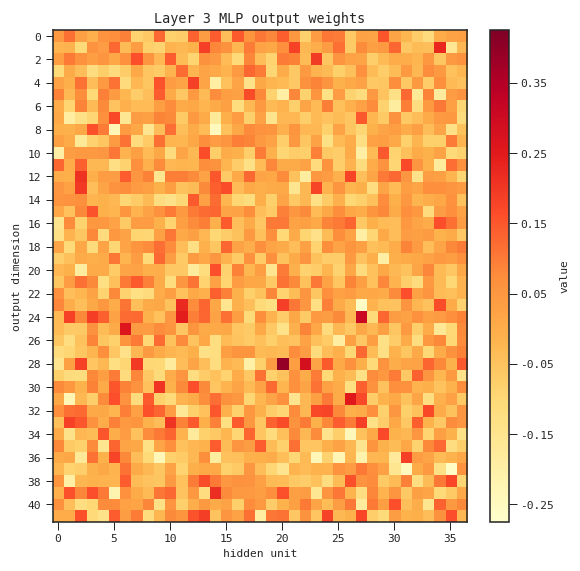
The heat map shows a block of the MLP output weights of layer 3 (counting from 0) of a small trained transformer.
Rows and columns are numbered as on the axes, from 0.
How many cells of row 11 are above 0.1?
4
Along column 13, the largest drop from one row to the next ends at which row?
39
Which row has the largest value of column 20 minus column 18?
28
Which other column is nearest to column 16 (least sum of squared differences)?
18
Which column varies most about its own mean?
27
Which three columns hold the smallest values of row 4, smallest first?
14, 17, 6
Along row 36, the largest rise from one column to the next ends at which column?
31
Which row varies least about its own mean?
15
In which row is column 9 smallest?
36
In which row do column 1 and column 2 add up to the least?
7
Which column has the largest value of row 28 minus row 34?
20
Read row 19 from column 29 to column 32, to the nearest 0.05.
-0.2 0 0 0
